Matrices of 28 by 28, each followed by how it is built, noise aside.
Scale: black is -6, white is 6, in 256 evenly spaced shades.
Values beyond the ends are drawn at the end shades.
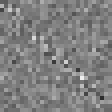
banded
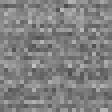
blocks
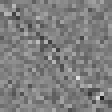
banded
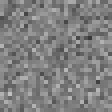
noise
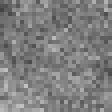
smooth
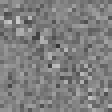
banded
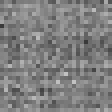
blocks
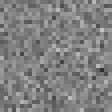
noise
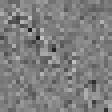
banded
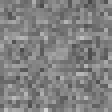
blocks
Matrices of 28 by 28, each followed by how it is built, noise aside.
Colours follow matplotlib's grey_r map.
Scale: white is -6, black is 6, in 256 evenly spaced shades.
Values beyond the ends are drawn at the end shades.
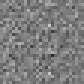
repeating rows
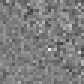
upper triangular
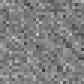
Toeplitz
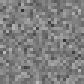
noise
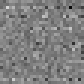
uneven rows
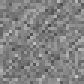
Hankel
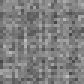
blocks
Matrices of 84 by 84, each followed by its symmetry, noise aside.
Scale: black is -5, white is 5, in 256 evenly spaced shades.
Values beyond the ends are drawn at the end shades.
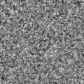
symmetric.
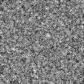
symmetric across the other diagonal.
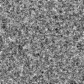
no symmetry.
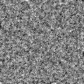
antisymmetric.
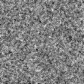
antisymmetric.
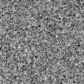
antisymmetric.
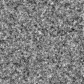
no symmetry.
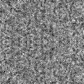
mirrored top to bottom.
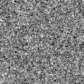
no symmetry.
